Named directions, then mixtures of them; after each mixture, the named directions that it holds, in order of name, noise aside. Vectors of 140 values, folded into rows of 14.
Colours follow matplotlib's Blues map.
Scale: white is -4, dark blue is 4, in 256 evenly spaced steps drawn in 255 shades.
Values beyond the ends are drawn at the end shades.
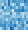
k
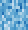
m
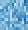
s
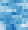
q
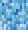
m, q.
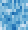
m, q.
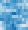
q.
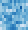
m, q.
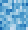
k, m, q.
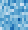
k, q, s.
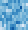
m, q.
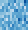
k, s.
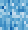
k, s.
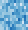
k, q, s.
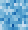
q, s.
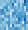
s.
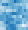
q.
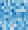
k.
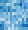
m, q, s.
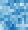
k, q, s.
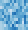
m, q, s.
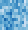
m, q, s.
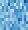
k, s.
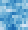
q.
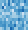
k.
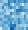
k, m, q.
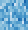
s.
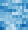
q.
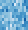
q, s.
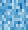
m.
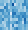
k, s.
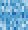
k, q.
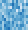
m.
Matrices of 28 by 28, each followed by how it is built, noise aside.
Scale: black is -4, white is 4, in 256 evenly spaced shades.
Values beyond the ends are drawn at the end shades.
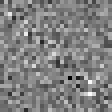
banded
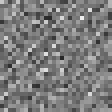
Hankel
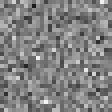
noise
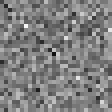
diagonal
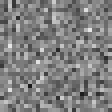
noise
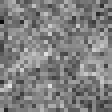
smooth
